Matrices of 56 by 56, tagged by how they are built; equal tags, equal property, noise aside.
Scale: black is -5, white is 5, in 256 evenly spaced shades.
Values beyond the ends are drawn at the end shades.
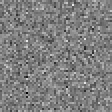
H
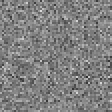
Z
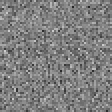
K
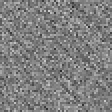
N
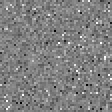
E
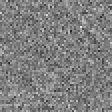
N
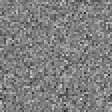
H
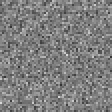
K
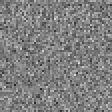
K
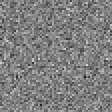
K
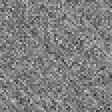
N
